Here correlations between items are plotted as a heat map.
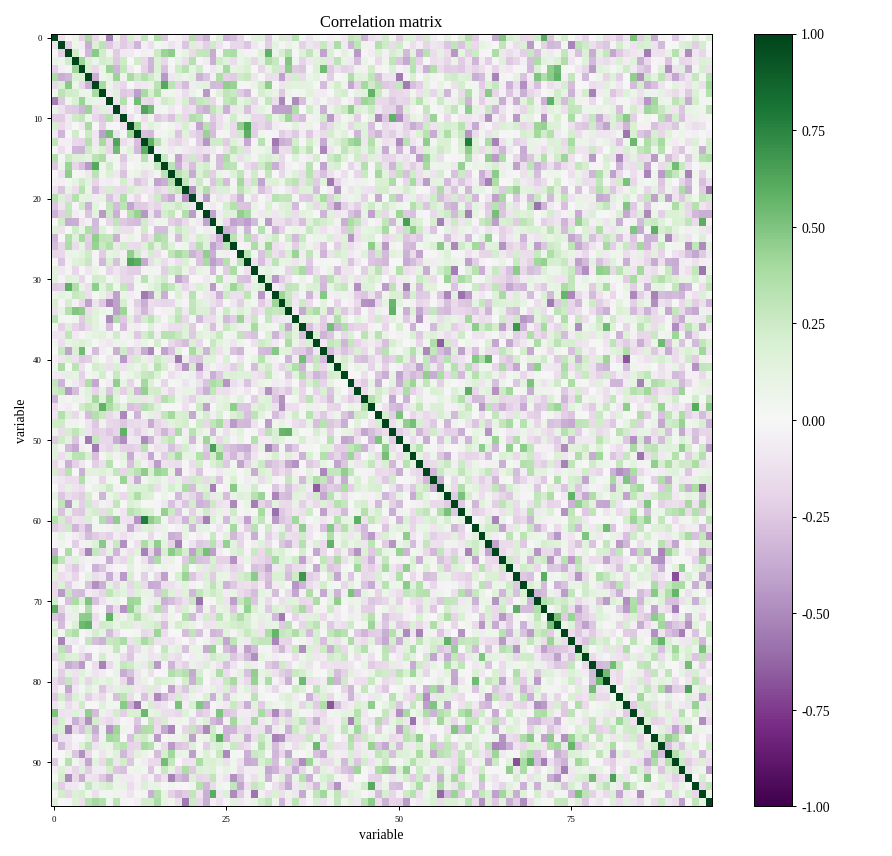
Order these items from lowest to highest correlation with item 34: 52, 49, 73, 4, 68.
68, 52, 73, 4, 49
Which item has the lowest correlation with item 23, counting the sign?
56
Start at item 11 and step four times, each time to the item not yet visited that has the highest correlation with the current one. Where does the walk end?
72
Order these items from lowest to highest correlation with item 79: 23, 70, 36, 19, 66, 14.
70, 14, 66, 23, 36, 19
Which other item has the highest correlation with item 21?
83
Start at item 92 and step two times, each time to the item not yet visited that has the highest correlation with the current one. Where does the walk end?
78
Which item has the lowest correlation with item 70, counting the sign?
21
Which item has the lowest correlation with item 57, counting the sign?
32
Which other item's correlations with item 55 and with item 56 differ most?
38
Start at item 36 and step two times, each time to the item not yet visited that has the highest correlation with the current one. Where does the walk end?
71
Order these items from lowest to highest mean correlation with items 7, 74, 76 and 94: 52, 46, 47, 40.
47, 40, 46, 52
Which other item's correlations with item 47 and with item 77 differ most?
29
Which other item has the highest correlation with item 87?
24
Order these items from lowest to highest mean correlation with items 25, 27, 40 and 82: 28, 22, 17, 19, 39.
39, 17, 19, 28, 22
